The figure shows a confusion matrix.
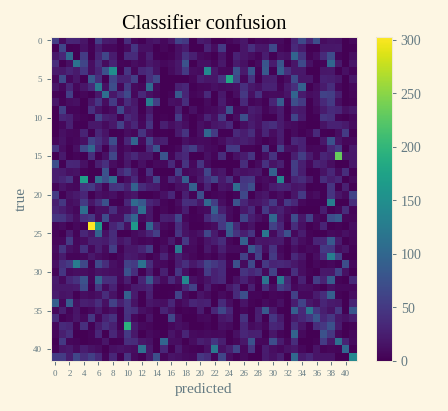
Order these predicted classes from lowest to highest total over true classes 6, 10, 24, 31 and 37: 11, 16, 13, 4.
16, 4, 11, 13
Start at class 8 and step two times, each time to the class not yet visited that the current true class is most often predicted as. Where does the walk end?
11
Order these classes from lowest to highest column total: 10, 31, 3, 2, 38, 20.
20, 3, 2, 31, 10, 38
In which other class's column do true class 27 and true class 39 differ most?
17
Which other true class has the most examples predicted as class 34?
6
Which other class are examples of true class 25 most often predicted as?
29
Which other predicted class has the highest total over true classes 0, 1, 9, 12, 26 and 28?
38
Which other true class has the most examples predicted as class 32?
25
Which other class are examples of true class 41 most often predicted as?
33
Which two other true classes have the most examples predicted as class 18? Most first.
31, 3
